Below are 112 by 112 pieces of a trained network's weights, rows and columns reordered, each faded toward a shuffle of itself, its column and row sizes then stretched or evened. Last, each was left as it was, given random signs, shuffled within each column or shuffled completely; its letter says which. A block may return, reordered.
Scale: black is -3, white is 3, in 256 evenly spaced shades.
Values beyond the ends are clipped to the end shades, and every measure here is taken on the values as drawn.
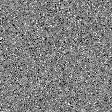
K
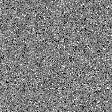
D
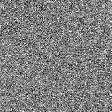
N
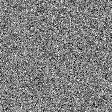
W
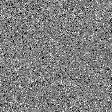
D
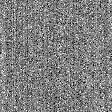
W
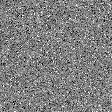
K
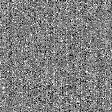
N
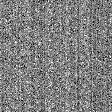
W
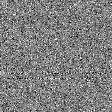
D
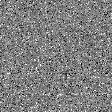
D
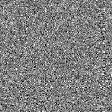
N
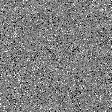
W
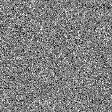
D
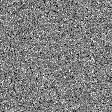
K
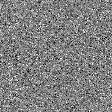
D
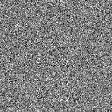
N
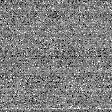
N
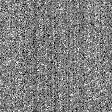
W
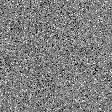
K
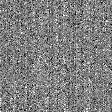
N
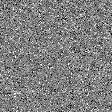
D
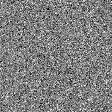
W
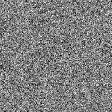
N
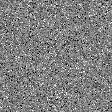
W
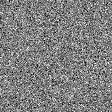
W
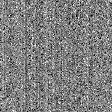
N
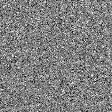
D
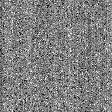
W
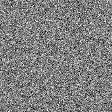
W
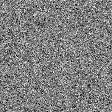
W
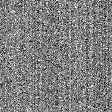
W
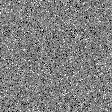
K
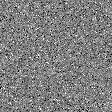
K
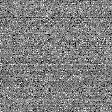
N
